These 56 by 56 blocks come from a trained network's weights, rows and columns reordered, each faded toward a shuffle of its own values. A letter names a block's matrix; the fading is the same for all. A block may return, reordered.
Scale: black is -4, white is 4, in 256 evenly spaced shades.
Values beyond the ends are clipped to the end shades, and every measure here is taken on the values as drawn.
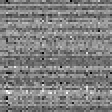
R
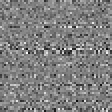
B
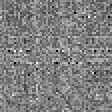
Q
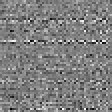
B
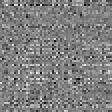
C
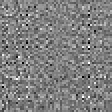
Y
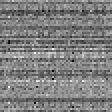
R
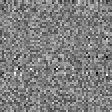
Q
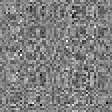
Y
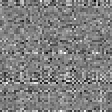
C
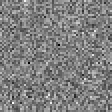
Q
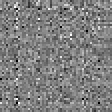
Y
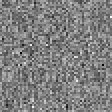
Q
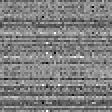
R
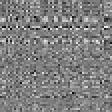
C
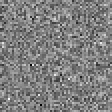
Q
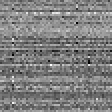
R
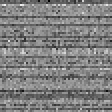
R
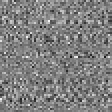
B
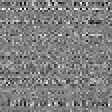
B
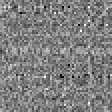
Q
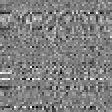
B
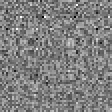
Q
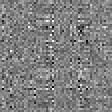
Y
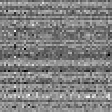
R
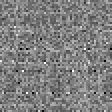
Q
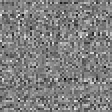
B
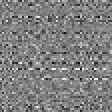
B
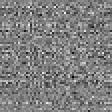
B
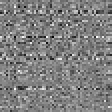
B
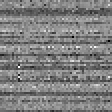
R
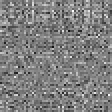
B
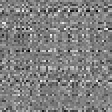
C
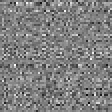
B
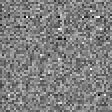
Q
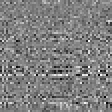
B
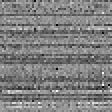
R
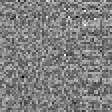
Q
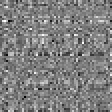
C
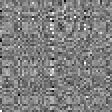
Y
